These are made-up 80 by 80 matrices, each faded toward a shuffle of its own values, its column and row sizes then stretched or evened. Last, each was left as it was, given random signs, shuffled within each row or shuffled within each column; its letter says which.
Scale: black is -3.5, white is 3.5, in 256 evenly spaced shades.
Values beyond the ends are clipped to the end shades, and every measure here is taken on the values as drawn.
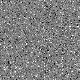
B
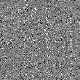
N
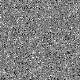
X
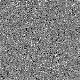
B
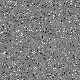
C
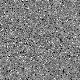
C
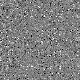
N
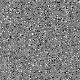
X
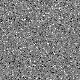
C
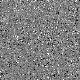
X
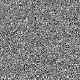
N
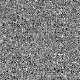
N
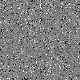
X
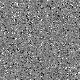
X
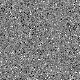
X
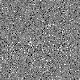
N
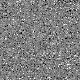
X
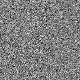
B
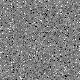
B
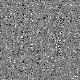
X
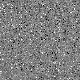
X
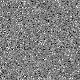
X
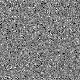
N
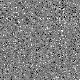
N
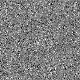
X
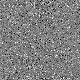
C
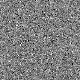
X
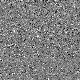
C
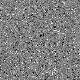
N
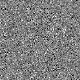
N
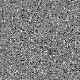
N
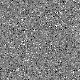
X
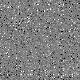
N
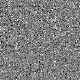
X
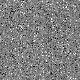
B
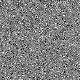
X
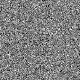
X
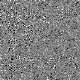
X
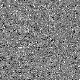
N
